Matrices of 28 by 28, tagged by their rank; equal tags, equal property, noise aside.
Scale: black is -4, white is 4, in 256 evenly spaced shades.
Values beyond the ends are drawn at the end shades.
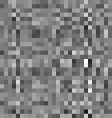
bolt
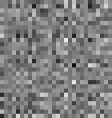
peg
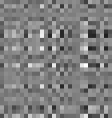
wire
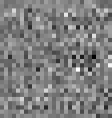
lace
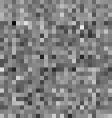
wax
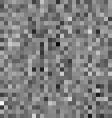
lace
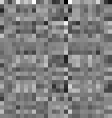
wire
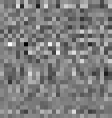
peg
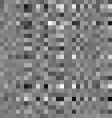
wire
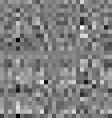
peg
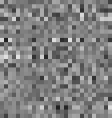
peg
